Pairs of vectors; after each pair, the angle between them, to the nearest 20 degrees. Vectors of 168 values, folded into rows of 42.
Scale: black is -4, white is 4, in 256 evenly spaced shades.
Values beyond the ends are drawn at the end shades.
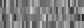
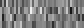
40 degrees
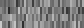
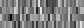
120 degrees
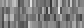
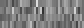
100 degrees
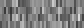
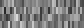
60 degrees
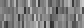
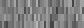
20 degrees
